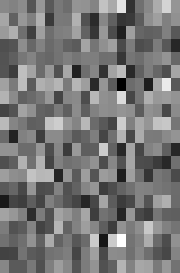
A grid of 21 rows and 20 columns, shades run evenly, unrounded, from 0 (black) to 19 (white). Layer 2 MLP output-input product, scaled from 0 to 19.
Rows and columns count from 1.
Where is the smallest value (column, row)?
14, 7
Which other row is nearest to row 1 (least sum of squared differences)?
8
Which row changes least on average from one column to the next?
5
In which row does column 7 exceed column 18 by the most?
13
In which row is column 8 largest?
6
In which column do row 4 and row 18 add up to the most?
10
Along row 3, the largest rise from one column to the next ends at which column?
15
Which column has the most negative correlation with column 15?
20
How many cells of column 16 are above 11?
3
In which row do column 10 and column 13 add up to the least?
16
